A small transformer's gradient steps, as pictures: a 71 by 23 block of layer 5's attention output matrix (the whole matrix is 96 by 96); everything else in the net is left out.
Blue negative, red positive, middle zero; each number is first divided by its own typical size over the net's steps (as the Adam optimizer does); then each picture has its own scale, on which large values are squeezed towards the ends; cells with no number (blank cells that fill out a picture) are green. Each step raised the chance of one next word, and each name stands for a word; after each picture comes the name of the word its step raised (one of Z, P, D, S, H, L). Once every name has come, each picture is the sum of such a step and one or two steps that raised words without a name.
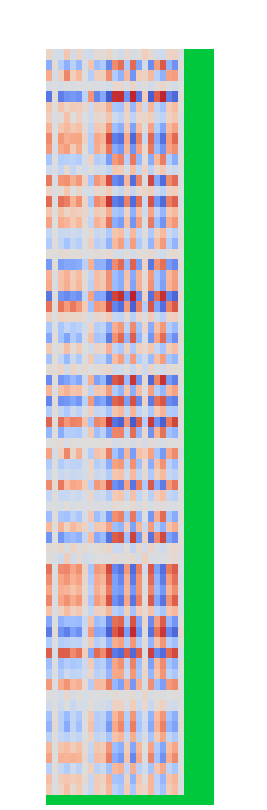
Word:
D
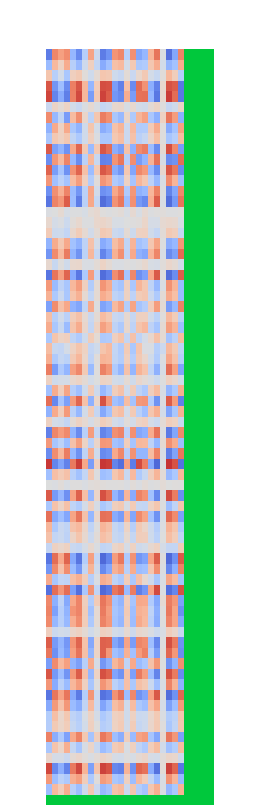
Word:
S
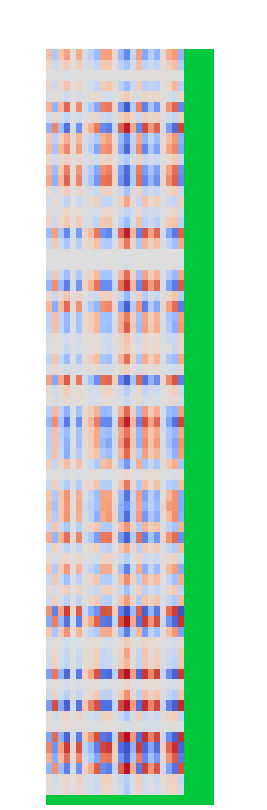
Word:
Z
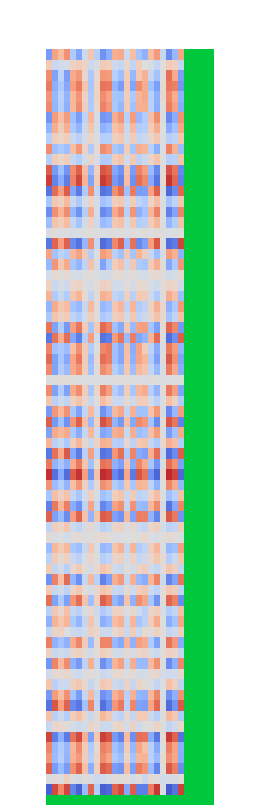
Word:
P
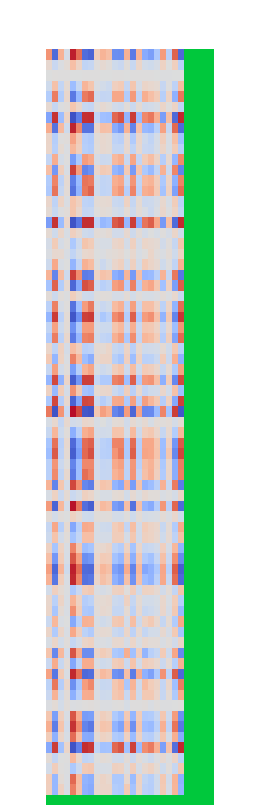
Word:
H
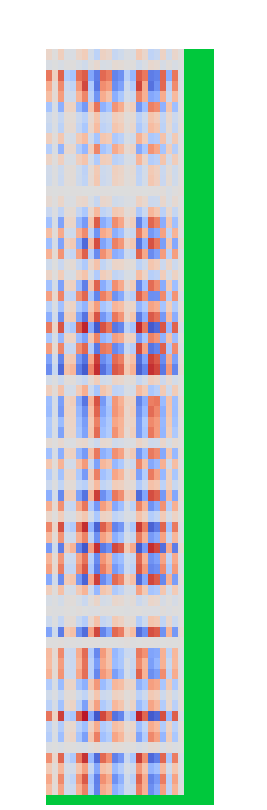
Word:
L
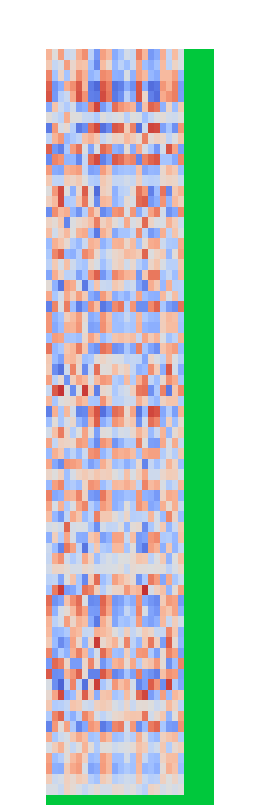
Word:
S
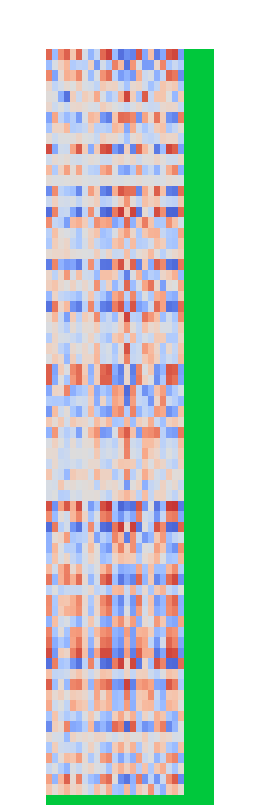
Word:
H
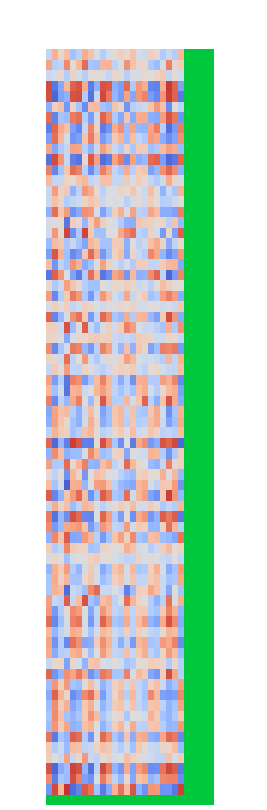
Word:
S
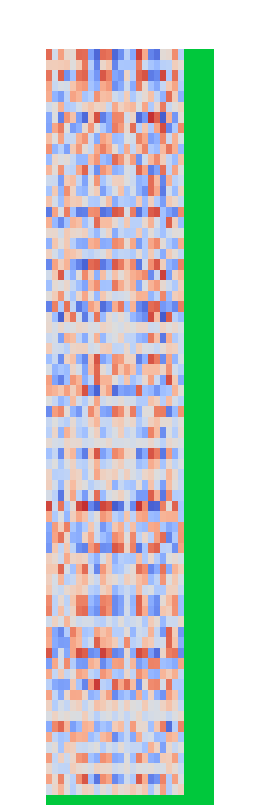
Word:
H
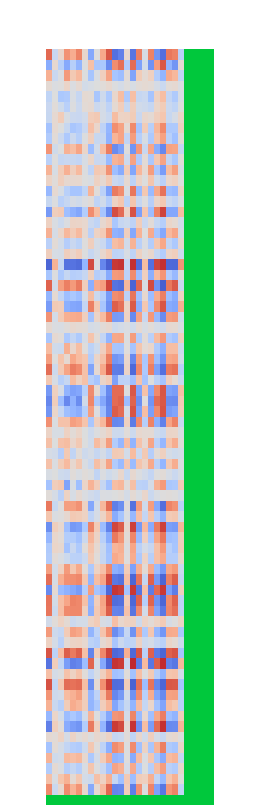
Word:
S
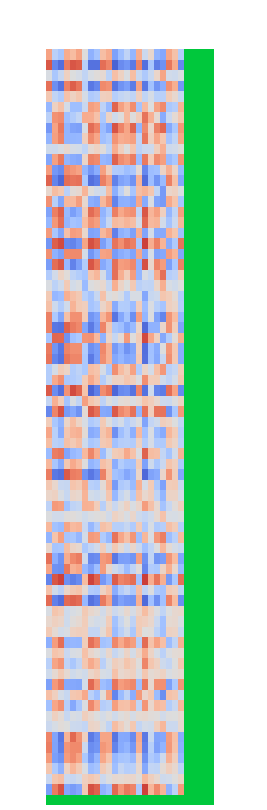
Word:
P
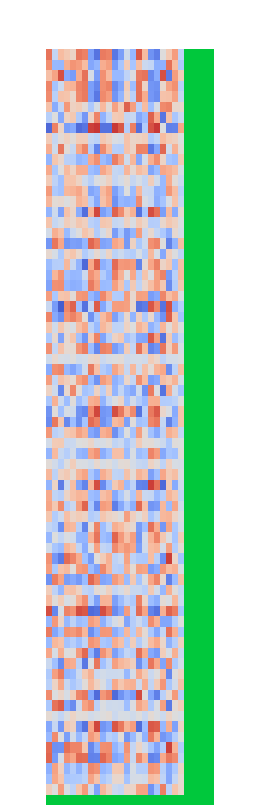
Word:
Z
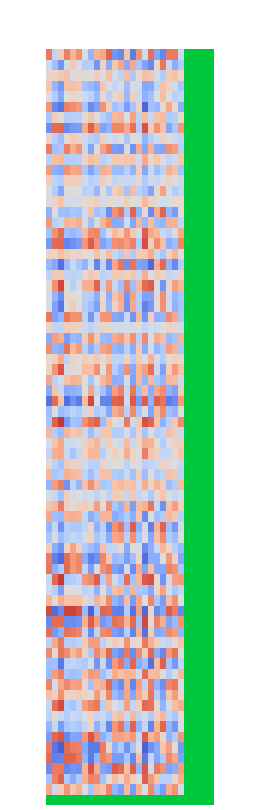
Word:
Z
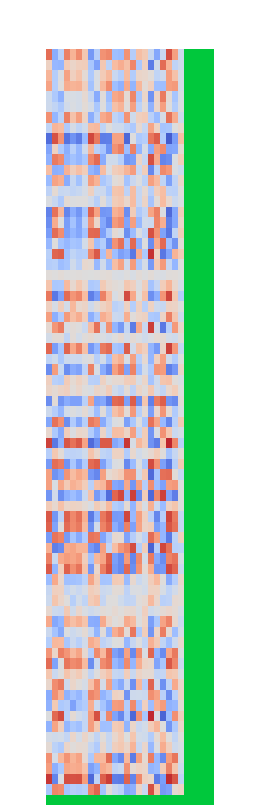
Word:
L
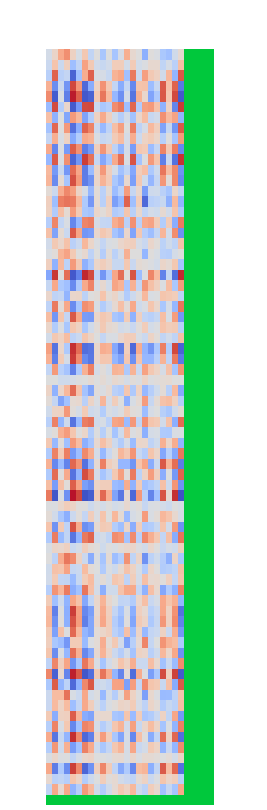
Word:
S
